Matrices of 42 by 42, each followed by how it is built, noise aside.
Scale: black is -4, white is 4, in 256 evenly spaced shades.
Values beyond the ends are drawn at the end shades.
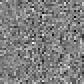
uneven columns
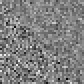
lower triangular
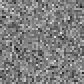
noise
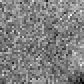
smooth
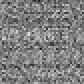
blocks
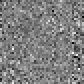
uneven columns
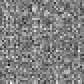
blocks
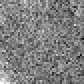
smooth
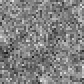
smooth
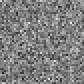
noise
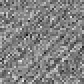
Hankel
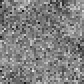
smooth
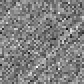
Hankel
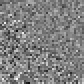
lower triangular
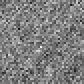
Hankel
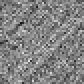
Hankel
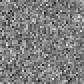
noise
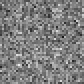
blocks
